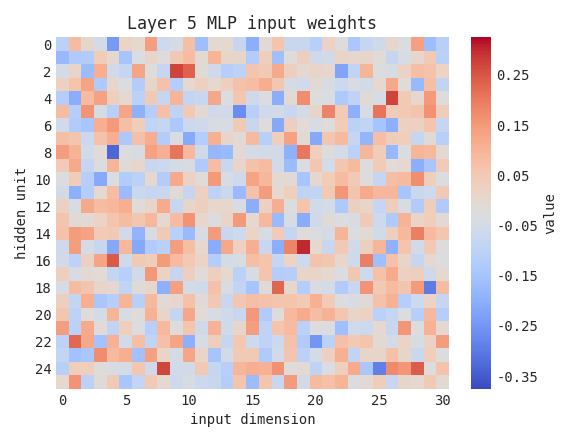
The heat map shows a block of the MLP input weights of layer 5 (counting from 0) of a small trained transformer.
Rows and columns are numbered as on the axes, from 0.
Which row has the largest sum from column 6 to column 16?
13
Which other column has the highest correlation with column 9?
24
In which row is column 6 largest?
2
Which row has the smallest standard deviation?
17
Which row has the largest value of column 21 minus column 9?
5
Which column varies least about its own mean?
11
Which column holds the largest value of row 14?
28
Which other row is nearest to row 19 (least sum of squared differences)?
3
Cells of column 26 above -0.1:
22
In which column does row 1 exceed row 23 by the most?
12
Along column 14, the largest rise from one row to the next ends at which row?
6
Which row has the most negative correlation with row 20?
18
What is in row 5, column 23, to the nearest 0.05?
-0.2
